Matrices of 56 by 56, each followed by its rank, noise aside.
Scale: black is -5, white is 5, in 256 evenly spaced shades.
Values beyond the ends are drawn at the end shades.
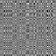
two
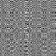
three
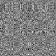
five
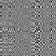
two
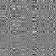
three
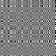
one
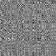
five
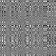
two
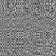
four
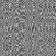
five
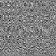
four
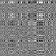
two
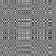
one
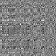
four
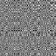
three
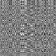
three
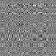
four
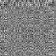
four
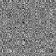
five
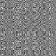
four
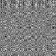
four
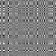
one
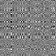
two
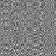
three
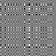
one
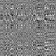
three
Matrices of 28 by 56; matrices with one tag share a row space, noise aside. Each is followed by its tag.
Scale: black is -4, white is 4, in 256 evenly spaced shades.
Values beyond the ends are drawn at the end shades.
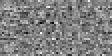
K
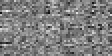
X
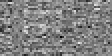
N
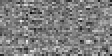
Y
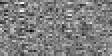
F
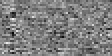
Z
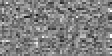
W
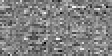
N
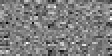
W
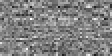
Y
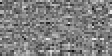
X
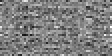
Y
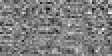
X
